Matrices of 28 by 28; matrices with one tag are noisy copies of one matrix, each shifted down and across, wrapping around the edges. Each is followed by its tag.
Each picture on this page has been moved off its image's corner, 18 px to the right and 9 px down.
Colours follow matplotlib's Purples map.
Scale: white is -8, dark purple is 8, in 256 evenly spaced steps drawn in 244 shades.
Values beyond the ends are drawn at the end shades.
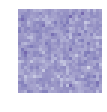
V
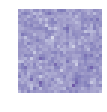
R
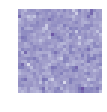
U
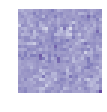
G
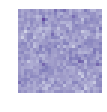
G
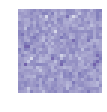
R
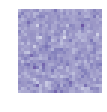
G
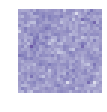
R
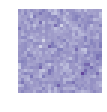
R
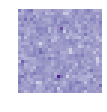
V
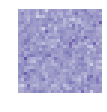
V
